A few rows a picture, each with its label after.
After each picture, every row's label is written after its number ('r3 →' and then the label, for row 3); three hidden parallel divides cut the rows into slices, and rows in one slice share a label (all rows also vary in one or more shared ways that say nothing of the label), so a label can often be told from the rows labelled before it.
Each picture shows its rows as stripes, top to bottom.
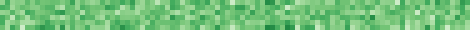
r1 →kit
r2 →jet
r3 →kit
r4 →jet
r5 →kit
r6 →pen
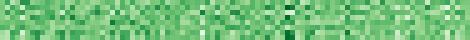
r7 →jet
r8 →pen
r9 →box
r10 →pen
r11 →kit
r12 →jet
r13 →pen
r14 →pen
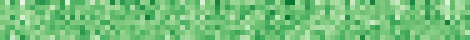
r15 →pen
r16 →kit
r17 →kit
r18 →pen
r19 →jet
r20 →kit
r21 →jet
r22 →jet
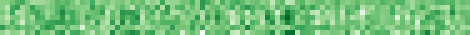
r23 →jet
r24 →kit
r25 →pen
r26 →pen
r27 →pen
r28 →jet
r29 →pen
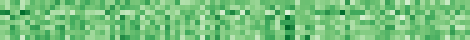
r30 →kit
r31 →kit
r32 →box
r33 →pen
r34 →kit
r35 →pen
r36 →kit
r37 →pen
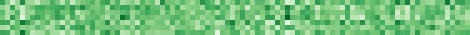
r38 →box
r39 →pen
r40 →kit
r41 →pen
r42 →box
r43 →kit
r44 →box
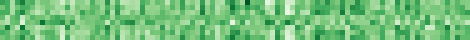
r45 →box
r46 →box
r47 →box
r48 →kit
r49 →pen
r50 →box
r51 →box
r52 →box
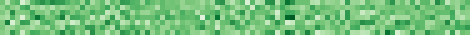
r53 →pen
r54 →jet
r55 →kit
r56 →pen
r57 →box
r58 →jet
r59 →pen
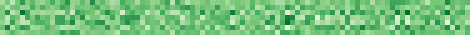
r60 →jet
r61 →kit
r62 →box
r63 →pen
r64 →pen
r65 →box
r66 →kit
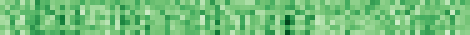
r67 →kit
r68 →kit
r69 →jet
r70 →pen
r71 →pen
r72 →kit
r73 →pen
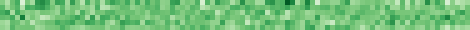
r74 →pen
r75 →kit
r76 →jet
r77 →jet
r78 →kit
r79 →kit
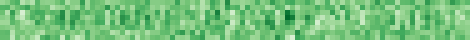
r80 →kit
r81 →jet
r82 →pen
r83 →pen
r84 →pen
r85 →kit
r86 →jet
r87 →jet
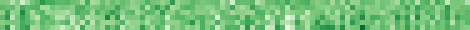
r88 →kit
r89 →jet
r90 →jet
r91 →box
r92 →jet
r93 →box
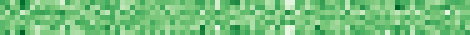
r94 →box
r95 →box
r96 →pen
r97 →jet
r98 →kit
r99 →box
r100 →box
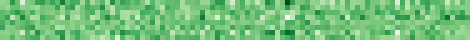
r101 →pen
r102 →kit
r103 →jet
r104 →box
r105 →kit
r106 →jet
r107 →pen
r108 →kit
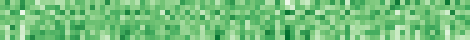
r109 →box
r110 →jet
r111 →pen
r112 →jet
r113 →kit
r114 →pen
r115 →pen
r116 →pen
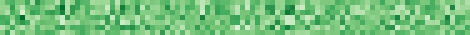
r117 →kit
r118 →pen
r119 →pen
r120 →box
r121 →box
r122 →pen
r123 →jet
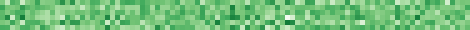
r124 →pen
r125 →jet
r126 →jet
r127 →box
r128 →pen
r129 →box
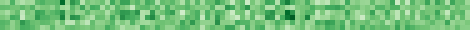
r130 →pen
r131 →jet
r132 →pen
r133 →pen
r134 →jet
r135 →jet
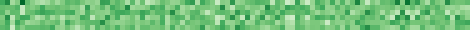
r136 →box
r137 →kit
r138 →kit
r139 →box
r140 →jet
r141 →jet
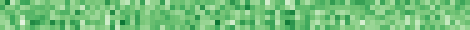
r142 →box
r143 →jet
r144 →kit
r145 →kit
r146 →pen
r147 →kit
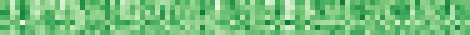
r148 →box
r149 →box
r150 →box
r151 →box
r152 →pen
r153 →box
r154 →jet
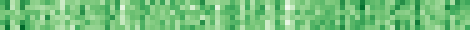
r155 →box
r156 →box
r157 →jet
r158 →jet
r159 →box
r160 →box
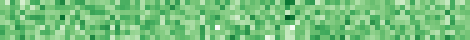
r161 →pen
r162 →kit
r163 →jet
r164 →pen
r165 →kit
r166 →box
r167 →jet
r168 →box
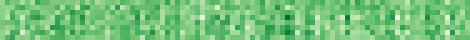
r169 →kit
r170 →jet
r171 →kit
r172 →pen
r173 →kit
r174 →kit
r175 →pen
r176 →kit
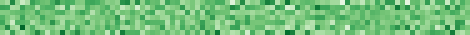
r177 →pen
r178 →box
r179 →kit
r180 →jet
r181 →jet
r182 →box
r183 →pen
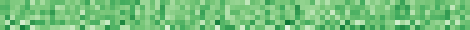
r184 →kit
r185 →jet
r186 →jet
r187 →jet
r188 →pen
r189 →box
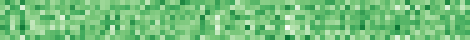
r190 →jet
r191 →pen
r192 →jet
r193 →box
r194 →jet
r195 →box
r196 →jet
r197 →pen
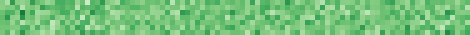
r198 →kit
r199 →kit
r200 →jet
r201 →jet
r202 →kit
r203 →jet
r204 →jet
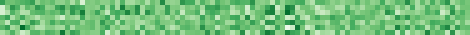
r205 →jet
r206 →pen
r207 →pen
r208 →box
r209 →kit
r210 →box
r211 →pen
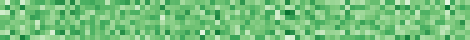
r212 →pen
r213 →box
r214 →pen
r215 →kit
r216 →jet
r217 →kit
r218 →pen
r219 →box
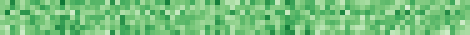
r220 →pen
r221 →kit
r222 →box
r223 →kit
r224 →kit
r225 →pen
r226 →pen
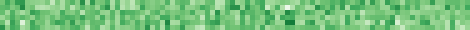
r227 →jet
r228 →box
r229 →kit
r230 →kit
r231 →pen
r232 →kit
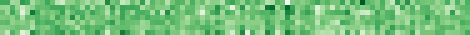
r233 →box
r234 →pen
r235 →pen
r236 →kit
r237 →kit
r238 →kit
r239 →pen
